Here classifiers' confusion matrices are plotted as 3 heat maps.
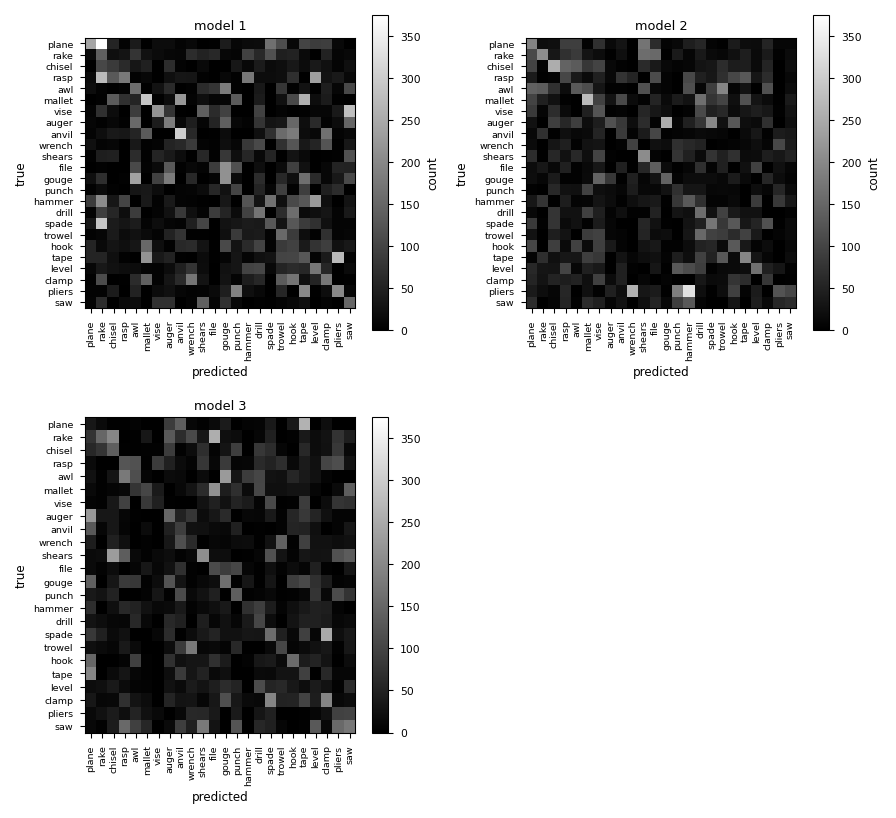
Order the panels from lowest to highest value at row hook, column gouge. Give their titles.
model 2, model 3, model 1
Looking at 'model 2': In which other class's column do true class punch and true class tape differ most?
trowel
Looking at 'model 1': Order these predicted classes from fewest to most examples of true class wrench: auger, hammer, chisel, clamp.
chisel, auger, hammer, clamp
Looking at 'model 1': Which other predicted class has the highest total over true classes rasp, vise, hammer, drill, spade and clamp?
rake
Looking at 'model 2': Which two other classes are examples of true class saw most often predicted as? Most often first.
hammer, punch
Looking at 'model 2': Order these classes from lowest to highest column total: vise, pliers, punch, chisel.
pliers, punch, chisel, vise
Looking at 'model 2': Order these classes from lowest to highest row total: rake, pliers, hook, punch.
punch, hook, rake, pliers
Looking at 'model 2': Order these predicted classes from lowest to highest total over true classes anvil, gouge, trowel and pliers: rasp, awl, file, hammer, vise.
awl, rasp, file, vise, hammer
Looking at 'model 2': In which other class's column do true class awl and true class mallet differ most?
drill
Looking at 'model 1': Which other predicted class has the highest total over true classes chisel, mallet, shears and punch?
tape
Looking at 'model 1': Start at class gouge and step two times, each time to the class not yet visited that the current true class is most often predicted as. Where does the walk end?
saw
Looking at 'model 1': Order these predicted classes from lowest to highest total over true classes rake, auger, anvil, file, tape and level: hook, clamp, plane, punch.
plane, punch, clamp, hook
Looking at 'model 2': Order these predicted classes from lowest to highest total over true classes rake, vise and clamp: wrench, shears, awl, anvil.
wrench, anvil, awl, shears
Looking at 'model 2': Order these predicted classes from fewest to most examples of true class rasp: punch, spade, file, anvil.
punch, spade, anvil, file
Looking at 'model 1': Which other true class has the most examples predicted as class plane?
hammer
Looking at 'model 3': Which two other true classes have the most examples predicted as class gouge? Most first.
awl, clamp
